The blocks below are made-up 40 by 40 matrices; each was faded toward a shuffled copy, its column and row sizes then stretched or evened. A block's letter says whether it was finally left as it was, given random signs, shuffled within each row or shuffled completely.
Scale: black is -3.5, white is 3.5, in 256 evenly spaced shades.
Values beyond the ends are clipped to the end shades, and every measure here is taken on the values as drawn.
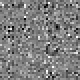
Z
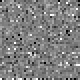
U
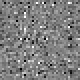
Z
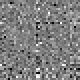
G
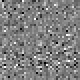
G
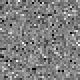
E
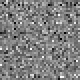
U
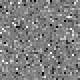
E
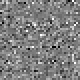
U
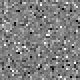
E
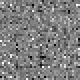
Z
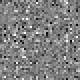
Z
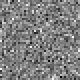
E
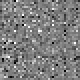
Z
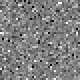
E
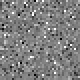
E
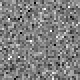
E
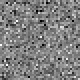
U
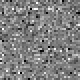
U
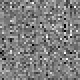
Z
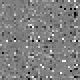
Z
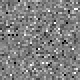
E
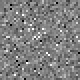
E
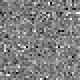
U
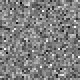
E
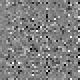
G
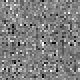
G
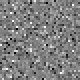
E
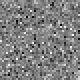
E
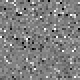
U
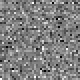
U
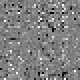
G
